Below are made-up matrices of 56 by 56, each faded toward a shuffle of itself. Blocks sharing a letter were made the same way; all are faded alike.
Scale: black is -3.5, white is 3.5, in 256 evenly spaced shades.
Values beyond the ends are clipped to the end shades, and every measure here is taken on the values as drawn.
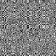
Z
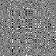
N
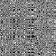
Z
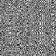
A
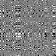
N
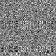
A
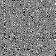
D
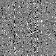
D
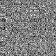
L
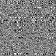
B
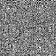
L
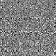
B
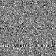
B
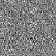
A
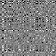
N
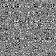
B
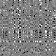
N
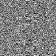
L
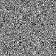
L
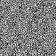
L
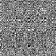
A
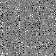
D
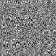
B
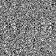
L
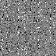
D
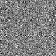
A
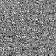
B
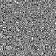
B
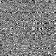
B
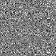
B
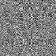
A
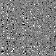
D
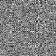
A
